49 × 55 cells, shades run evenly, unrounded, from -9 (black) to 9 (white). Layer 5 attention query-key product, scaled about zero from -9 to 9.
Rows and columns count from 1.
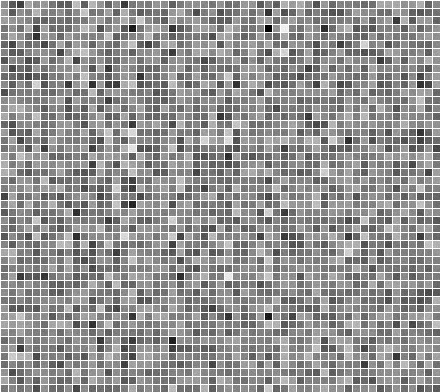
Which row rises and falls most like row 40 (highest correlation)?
20
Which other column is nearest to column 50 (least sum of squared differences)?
52
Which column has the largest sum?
44
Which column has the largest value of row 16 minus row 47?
42
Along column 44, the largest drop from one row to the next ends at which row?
33
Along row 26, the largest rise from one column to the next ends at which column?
18
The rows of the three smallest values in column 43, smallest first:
6, 11, 2
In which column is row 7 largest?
36
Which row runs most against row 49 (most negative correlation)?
40
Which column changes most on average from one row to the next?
34
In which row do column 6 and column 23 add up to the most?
23
